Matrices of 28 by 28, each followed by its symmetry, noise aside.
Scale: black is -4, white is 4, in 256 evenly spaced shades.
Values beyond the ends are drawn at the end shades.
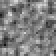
antisymmetric.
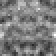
mirrored left to right.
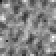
same after a half turn.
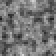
same after a half turn.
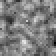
no symmetry.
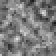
symmetric across the other diagonal.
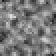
same after a half turn.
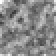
symmetric.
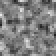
antisymmetric.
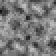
same after a half turn.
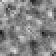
symmetric.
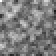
symmetric.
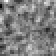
antisymmetric.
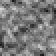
same after a half turn.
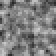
antisymmetric.
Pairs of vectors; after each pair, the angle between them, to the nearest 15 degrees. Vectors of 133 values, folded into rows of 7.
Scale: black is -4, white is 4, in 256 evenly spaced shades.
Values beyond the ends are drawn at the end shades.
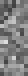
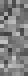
30 degrees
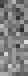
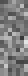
75 degrees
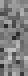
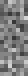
75 degrees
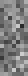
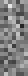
60 degrees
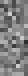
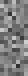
165 degrees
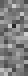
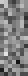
105 degrees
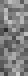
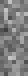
30 degrees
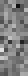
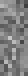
75 degrees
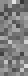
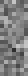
60 degrees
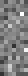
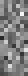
45 degrees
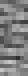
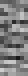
15 degrees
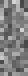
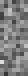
135 degrees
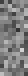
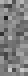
105 degrees
